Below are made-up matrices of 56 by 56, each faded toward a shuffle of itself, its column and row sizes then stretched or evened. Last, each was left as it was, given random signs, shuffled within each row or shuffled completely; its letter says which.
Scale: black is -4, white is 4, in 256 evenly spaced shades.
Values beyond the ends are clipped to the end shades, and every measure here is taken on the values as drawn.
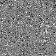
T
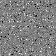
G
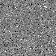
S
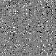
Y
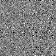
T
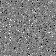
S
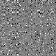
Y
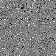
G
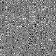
Y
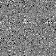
T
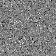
G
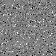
G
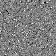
S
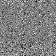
T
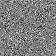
S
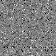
T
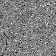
S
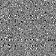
Y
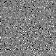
T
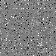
T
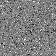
S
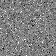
S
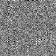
Y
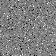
S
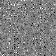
T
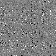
T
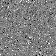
S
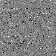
G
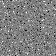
S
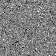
S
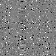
Y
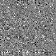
Y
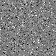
S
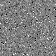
S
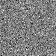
S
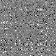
Y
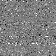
G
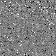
G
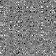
Y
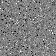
S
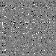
Y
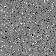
S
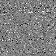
G
